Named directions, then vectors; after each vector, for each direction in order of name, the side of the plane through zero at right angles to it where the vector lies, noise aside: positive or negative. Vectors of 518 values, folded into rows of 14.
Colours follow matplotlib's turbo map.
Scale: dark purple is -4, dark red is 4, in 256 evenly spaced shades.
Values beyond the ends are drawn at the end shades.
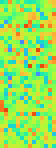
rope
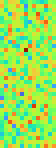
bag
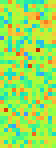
positive, positive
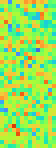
negative, negative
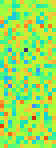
negative, positive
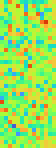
positive, positive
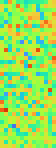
positive, positive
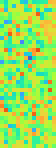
positive, positive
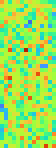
positive, negative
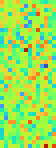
positive, negative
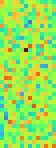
positive, negative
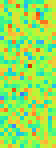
positive, positive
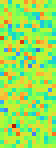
negative, negative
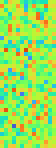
positive, positive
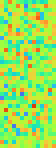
positive, positive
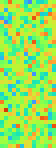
positive, positive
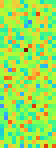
positive, negative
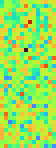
negative, positive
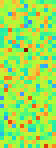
positive, negative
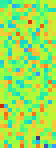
negative, positive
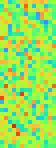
negative, negative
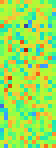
positive, negative
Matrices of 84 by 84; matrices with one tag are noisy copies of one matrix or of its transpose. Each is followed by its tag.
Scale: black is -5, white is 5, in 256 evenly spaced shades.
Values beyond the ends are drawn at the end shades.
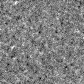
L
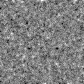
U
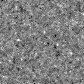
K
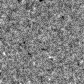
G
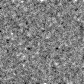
U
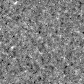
L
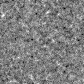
L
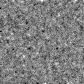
U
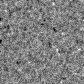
G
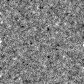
U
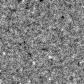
G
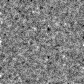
U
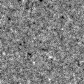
G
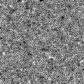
G
